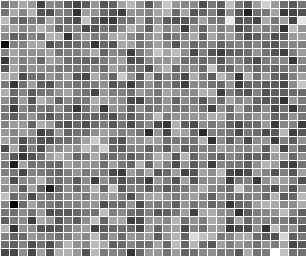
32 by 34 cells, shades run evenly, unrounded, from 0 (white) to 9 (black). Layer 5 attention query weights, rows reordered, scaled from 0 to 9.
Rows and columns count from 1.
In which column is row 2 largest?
28
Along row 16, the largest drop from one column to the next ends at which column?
20
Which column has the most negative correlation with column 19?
25
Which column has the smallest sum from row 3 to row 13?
34
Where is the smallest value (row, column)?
32, 31
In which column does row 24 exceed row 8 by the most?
6
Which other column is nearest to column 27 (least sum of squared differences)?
13
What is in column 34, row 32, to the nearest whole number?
5
